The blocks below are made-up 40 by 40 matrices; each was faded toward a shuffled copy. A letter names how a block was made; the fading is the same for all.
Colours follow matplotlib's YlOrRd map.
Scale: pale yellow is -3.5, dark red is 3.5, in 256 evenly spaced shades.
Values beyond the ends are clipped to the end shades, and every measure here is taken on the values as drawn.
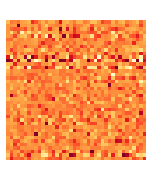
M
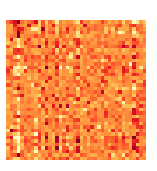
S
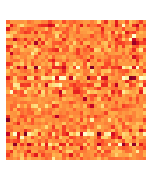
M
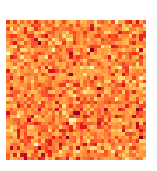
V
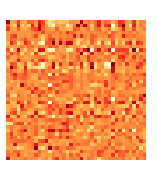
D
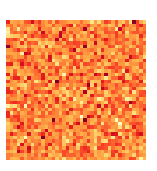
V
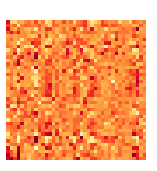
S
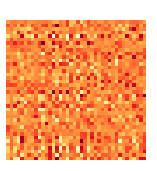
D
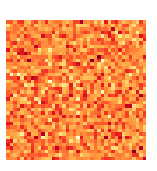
V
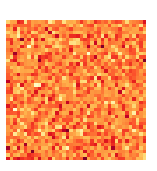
V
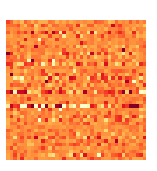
M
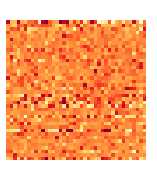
M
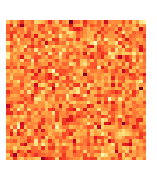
V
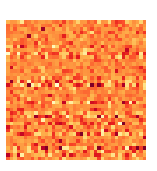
M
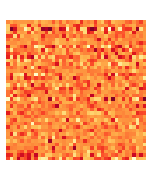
M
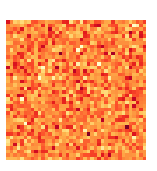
V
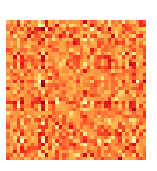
S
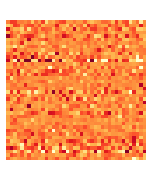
M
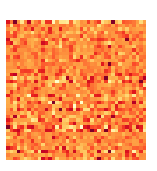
M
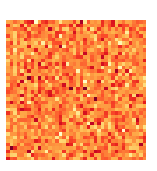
V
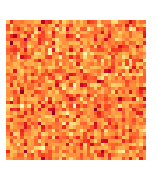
V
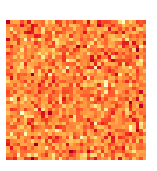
V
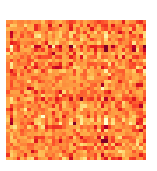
S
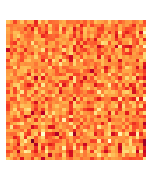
S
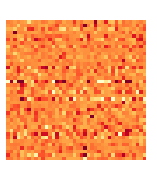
M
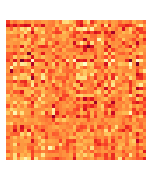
D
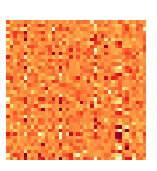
S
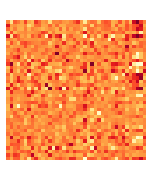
D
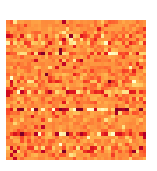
M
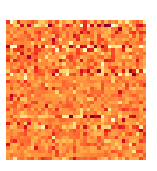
M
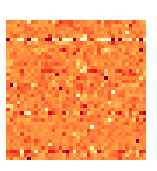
M
